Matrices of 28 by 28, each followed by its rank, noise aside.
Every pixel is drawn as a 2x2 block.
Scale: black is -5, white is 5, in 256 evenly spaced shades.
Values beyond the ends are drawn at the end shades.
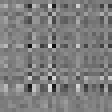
one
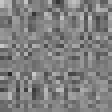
three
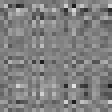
two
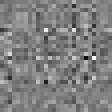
three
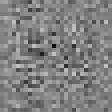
six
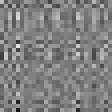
two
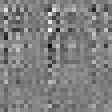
two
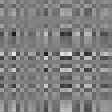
one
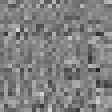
six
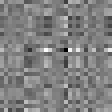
two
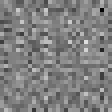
four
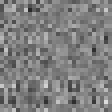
four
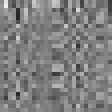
three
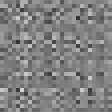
three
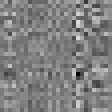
three
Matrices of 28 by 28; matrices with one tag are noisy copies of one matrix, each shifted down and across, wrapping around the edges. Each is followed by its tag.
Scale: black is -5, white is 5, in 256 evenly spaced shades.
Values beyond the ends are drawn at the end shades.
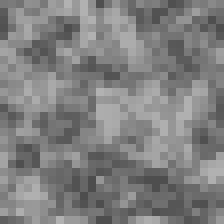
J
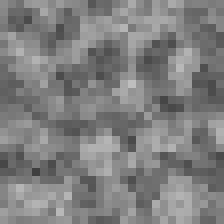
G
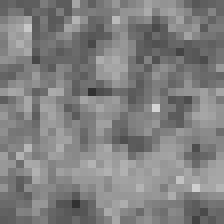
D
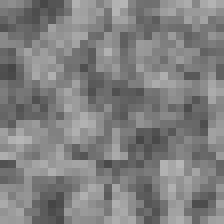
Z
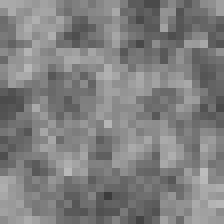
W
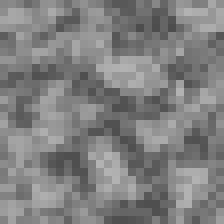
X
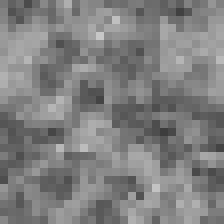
J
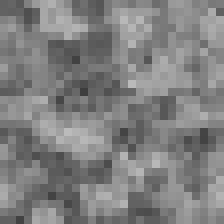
X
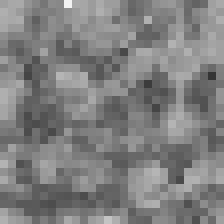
G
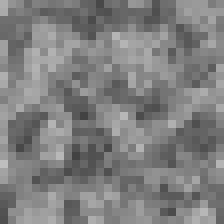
G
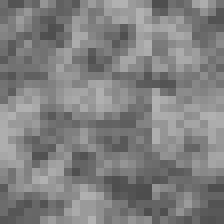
J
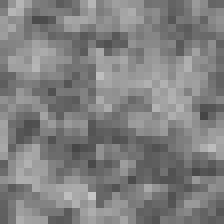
J
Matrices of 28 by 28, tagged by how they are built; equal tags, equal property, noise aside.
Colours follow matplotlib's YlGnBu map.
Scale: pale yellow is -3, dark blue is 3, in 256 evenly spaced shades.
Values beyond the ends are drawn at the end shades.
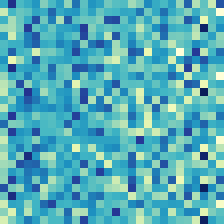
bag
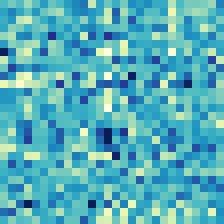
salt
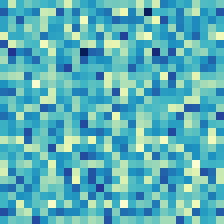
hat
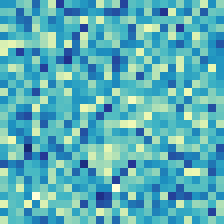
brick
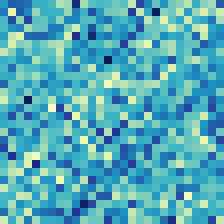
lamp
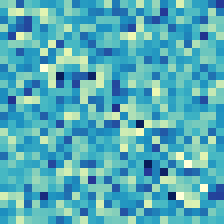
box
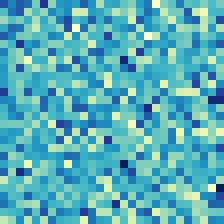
bag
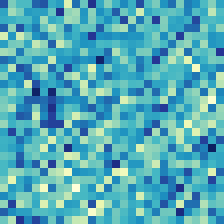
lamp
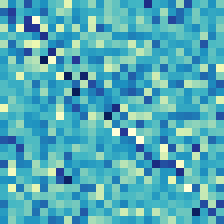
box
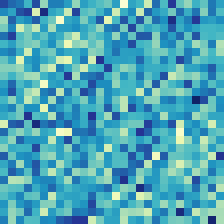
lamp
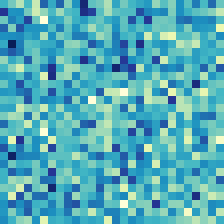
bag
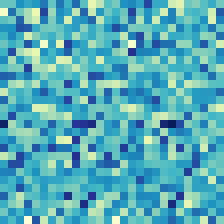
hat
